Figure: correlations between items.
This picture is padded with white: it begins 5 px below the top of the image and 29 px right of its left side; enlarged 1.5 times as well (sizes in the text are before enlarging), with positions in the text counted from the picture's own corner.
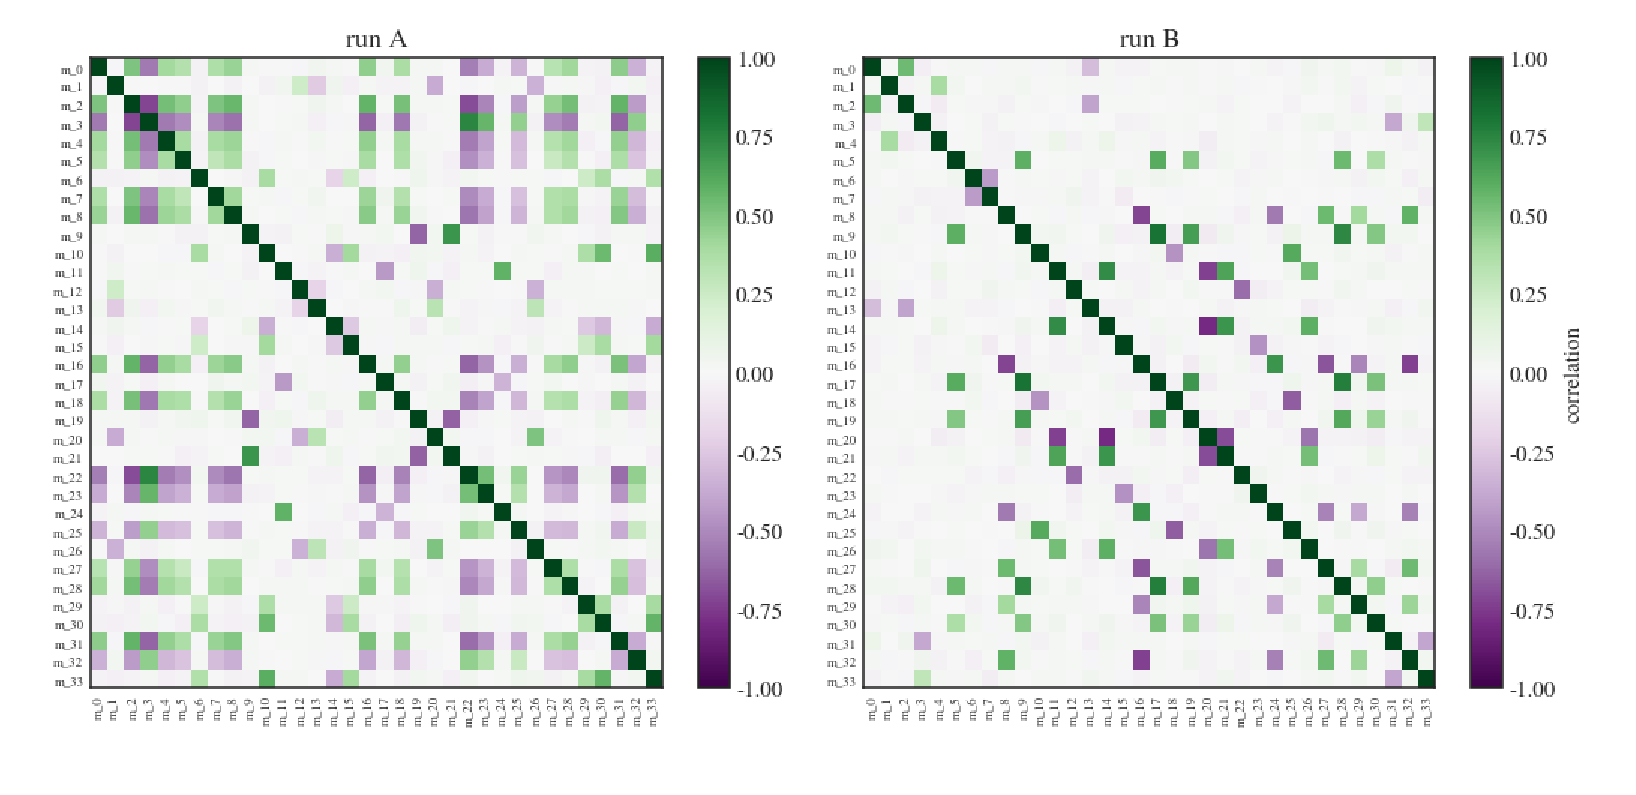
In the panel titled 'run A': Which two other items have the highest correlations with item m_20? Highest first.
m_26, m_13
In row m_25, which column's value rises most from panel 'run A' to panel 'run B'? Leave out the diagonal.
m_10
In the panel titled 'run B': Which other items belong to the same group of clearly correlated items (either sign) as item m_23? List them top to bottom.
m_15
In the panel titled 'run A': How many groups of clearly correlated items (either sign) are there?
5
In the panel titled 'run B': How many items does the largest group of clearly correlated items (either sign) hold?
6
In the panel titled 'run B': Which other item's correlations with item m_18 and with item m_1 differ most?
m_25
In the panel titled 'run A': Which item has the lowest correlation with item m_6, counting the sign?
m_14
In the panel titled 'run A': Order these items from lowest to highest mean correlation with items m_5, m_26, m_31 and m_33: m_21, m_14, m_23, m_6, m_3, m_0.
m_3, m_23, m_14, m_21, m_6, m_0
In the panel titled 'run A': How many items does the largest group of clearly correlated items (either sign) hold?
16
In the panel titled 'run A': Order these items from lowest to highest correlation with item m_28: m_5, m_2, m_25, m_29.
m_25, m_29, m_5, m_2
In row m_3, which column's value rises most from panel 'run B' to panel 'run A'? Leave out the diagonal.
m_22
